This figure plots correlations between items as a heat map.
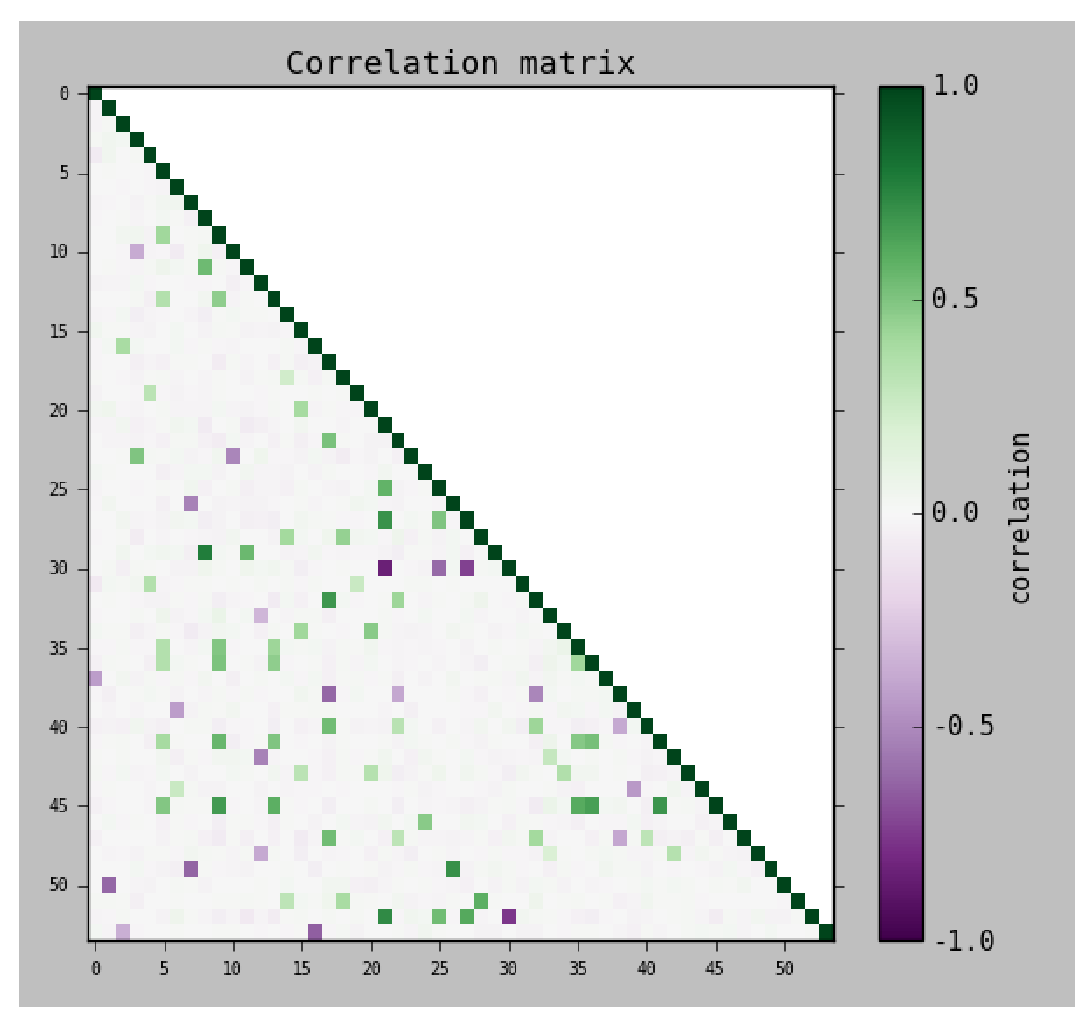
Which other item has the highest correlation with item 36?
45
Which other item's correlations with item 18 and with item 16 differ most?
53
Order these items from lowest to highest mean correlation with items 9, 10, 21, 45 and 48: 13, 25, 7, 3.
3, 7, 25, 13
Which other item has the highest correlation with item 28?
51
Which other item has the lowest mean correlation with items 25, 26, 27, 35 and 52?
30
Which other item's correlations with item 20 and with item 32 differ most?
17
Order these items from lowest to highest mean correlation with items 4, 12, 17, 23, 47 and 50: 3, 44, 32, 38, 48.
38, 48, 44, 3, 32
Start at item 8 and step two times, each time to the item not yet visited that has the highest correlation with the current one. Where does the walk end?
11
